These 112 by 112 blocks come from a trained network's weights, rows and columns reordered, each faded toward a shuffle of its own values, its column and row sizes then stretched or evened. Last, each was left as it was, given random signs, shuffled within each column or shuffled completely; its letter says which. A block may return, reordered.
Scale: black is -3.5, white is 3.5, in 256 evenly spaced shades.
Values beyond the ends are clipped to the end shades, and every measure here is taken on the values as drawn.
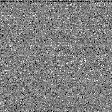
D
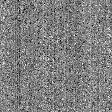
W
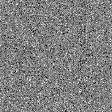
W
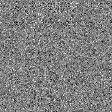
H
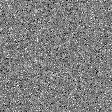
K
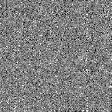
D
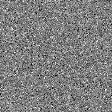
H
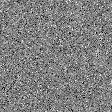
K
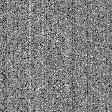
W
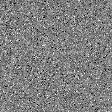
W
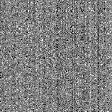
D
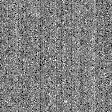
W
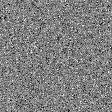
K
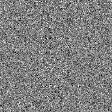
H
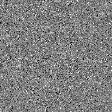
H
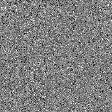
W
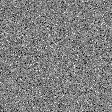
K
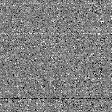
D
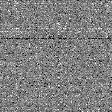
D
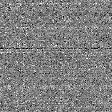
D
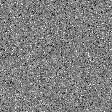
K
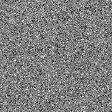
H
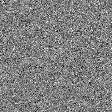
H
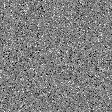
K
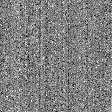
W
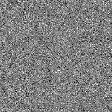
D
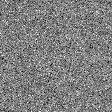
K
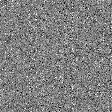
W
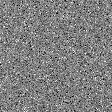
K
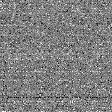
D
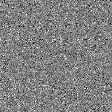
H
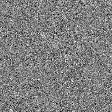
H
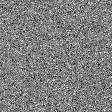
K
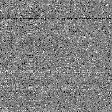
D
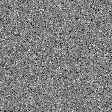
K
